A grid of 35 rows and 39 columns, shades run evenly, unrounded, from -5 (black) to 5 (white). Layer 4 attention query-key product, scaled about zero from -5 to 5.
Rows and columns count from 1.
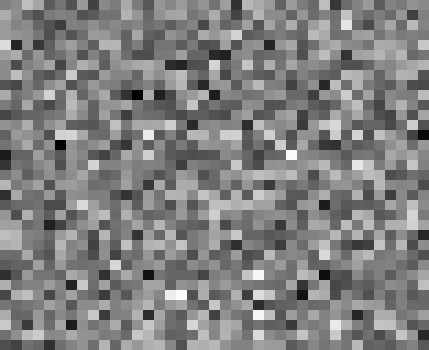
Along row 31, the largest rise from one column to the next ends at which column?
20
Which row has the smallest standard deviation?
27
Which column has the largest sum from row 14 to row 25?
22
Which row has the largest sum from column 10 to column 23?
35
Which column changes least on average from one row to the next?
37
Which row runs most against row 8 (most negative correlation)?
32
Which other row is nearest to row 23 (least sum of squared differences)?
3
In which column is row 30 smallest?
28
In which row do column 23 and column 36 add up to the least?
13
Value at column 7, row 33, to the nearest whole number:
-4
